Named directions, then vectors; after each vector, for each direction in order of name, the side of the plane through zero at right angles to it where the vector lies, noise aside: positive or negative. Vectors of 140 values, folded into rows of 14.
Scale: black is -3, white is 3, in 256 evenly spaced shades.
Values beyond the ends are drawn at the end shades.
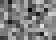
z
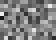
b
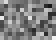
negative, negative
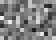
negative, negative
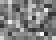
negative, negative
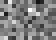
positive, negative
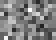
positive, negative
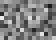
negative, negative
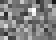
positive, negative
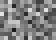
positive, negative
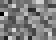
negative, positive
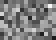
positive, positive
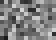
negative, positive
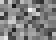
positive, negative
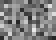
positive, positive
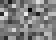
negative, positive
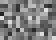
negative, negative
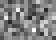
positive, positive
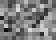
positive, positive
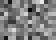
negative, positive
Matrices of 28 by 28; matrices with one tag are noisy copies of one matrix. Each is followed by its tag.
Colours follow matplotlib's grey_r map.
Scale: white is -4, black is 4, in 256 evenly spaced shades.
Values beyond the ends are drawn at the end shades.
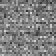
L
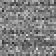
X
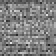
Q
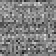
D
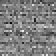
L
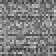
Q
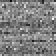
D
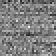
L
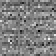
X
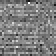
Q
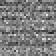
X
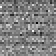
L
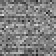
Q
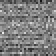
Q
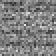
X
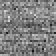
D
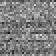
D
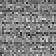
L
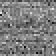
D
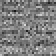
X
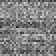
D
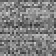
D
